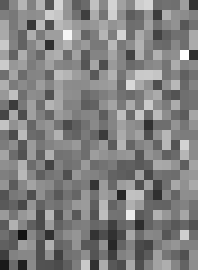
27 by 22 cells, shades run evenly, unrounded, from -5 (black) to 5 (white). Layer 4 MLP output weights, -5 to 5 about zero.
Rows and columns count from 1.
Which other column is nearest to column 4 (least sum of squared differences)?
9
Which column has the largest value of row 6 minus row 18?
21
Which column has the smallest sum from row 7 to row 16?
10
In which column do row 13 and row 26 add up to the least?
17
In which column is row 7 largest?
1
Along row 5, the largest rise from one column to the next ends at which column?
7
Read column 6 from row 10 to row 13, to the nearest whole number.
-2 2 -1 1
